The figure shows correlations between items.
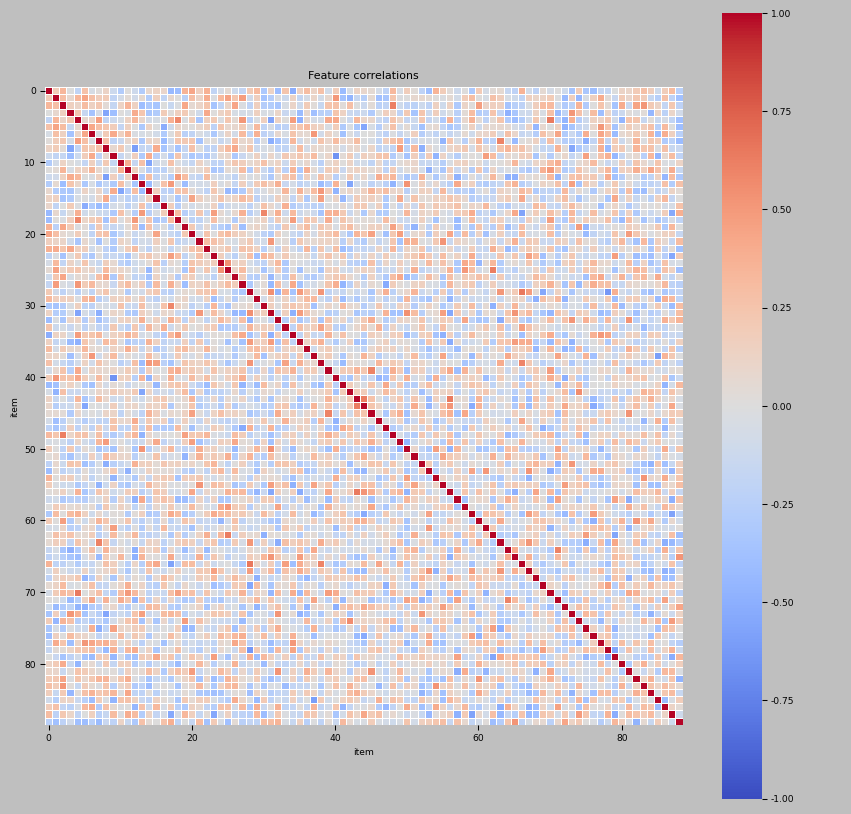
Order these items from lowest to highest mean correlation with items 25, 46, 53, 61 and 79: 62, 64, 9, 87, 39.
87, 64, 39, 62, 9
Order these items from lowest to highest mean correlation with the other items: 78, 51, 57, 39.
57, 78, 51, 39
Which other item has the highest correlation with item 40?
1
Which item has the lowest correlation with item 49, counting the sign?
50
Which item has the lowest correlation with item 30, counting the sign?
62
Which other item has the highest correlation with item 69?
78
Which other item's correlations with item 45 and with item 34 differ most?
55
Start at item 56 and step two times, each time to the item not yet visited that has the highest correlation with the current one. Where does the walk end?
44
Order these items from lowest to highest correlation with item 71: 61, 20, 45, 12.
12, 45, 20, 61
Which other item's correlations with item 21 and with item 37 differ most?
85
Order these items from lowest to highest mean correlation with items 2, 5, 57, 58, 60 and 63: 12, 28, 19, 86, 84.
12, 86, 28, 19, 84
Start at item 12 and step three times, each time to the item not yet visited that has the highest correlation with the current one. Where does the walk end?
70
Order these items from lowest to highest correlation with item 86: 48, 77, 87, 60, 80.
60, 48, 80, 77, 87
